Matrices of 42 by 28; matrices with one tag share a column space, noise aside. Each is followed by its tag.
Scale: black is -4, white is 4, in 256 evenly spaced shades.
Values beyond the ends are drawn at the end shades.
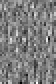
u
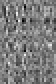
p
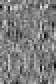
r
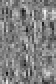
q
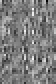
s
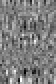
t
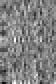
u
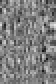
s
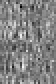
r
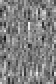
q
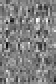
p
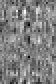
q
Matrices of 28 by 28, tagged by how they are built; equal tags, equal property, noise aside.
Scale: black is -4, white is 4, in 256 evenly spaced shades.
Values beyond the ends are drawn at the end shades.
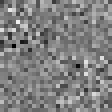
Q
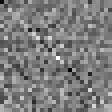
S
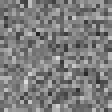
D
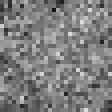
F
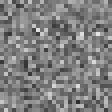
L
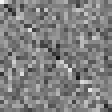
S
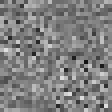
Q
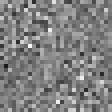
Q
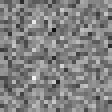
D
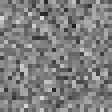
L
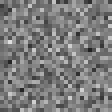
D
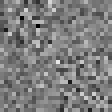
Q
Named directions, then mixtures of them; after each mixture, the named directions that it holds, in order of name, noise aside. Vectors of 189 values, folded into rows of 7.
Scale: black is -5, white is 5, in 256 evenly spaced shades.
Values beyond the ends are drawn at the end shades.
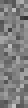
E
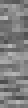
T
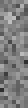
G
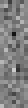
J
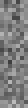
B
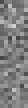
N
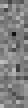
J, T.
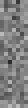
B.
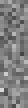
E, G, J.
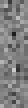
J.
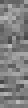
G, N, T.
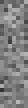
G, N, T.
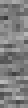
T.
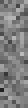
G.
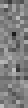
J, T.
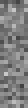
B, N, T.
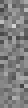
N.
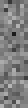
G, J, T.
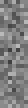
B, N.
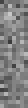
G, N, T.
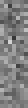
G, J, N.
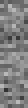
N, T.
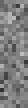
G.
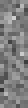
G.
